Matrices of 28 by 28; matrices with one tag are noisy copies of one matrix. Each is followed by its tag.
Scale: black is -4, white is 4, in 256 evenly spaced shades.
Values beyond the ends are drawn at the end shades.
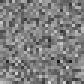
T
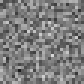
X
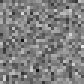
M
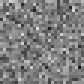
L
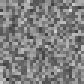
M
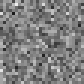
M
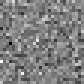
T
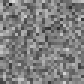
L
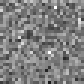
L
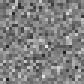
M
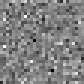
L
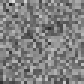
L
